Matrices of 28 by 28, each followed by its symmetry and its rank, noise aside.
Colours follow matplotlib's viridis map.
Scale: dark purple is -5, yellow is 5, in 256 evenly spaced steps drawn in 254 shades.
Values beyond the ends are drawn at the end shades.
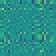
no symmetry, rank three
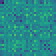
symmetric, rank four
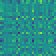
antisymmetric, rank two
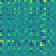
antisymmetric, rank two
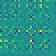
symmetric, rank three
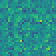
symmetric, rank four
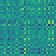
antisymmetric, rank two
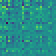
no symmetry, rank three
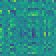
no symmetry, rank three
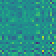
antisymmetric, rank two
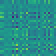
no symmetry, rank two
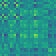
symmetric, rank two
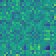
symmetric, rank four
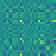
symmetric, rank two
